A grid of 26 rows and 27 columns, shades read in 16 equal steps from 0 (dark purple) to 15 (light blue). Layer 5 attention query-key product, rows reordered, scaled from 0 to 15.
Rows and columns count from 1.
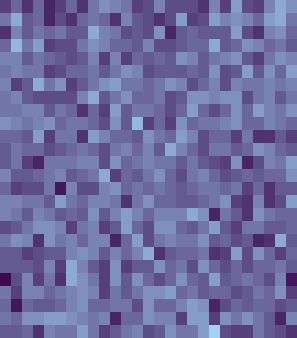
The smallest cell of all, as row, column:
22, 1
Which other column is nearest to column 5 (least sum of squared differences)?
19
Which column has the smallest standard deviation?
9
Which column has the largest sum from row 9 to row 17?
11
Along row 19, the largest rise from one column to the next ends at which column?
26
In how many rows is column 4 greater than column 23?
13
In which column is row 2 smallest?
5
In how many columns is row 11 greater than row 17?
9
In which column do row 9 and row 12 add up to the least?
10
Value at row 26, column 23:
4
